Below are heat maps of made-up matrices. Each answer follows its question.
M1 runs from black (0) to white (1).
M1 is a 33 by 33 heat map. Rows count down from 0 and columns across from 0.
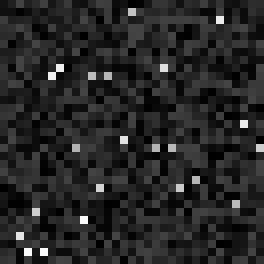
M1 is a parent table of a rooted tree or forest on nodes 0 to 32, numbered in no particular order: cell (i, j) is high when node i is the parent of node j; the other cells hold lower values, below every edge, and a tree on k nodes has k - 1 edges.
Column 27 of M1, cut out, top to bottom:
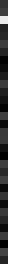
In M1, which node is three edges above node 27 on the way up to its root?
25
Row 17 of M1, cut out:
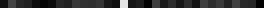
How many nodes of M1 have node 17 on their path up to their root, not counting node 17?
2
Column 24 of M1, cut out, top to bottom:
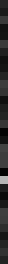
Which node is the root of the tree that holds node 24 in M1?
23
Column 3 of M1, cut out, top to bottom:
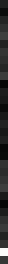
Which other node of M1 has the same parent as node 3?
5
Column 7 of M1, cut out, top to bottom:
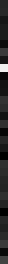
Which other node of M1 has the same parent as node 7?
20
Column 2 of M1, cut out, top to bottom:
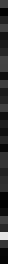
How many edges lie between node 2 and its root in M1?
2
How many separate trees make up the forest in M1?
11
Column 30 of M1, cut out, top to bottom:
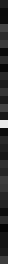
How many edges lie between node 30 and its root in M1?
2
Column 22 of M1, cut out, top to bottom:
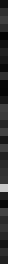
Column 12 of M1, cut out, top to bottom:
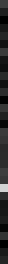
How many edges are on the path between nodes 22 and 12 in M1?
2
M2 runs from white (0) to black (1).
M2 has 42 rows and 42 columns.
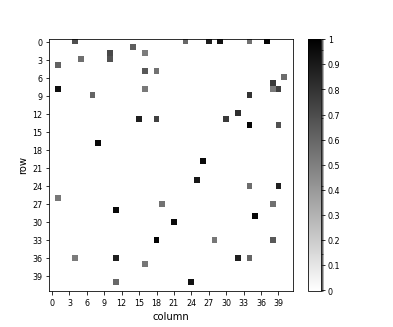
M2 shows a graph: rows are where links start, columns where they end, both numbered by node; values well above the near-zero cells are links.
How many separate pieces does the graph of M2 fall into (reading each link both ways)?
4
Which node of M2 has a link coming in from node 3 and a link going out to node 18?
node 5
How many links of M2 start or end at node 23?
2
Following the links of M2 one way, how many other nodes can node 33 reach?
4
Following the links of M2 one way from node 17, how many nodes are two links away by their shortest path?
4
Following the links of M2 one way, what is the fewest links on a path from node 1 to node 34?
2
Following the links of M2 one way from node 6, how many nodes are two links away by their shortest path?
2
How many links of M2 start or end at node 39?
3
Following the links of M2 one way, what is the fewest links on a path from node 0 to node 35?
2
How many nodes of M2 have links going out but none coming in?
11
